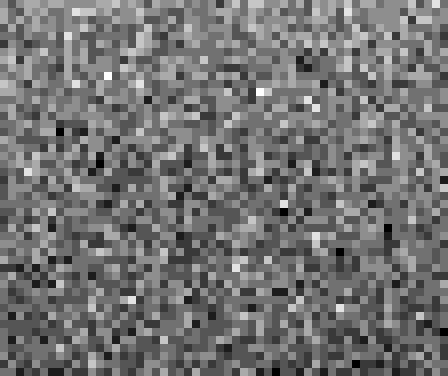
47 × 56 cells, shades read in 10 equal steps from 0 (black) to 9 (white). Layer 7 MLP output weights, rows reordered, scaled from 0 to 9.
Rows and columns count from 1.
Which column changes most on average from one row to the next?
7
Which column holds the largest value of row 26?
36
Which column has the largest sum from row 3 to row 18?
18
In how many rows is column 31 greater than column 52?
19
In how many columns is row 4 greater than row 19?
29
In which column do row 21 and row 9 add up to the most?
46
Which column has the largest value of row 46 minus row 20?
13
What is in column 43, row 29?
4
